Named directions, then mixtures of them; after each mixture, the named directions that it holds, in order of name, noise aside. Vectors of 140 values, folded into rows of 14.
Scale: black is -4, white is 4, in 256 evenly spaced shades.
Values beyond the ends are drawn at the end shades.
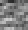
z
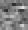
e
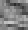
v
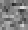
e.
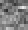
e, z.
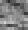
v, z.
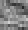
v.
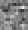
e.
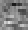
e, v.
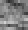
v, z.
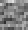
z.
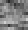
v, z.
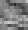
v.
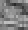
v.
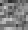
z.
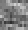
v.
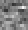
e.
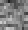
v, z.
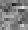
e.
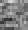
z.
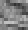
v.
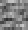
e, z.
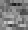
e, v.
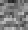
z.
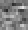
e.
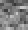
e, z.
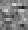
e.
